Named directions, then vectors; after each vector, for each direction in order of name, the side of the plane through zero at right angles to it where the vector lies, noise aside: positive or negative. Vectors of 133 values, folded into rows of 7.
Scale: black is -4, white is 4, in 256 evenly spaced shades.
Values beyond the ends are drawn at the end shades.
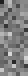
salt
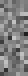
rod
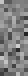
positive, negative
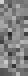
positive, negative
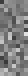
negative, positive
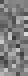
negative, positive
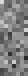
positive, negative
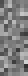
positive, positive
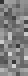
negative, positive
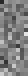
negative, positive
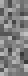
negative, negative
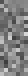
negative, positive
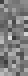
negative, positive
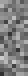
positive, negative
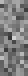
positive, negative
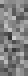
positive, negative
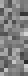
negative, negative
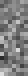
negative, positive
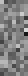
positive, negative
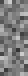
positive, positive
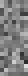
negative, negative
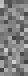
negative, negative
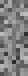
positive, positive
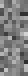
negative, negative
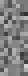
negative, negative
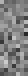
positive, negative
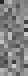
negative, positive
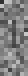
negative, positive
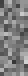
positive, positive
